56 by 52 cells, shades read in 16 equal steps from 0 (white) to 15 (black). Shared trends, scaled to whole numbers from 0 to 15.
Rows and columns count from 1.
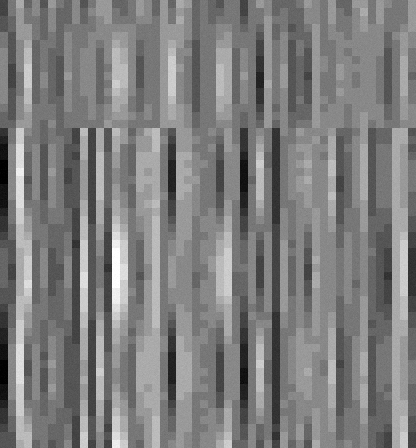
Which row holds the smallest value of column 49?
1
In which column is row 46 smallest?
3
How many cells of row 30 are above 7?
28
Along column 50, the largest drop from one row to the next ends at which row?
17
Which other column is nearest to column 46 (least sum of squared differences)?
23
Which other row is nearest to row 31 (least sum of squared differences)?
38
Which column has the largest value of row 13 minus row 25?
33
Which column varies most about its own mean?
22
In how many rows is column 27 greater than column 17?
13
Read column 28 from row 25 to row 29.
10 10 9 8 7
